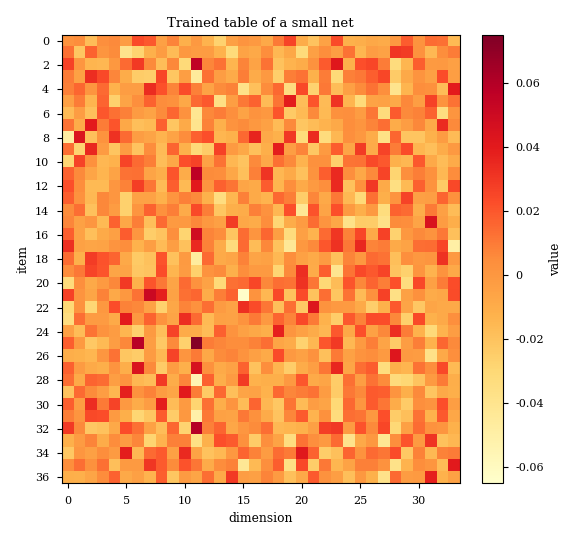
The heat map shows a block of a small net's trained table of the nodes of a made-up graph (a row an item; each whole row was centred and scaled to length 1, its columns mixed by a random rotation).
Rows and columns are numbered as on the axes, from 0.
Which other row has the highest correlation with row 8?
22
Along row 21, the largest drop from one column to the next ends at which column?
15
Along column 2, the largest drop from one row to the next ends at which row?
8
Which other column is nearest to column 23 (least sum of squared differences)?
9
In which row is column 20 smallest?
14
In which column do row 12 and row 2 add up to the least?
28
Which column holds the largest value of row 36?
31
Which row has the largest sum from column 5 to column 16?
25
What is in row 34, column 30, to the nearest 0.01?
0.01
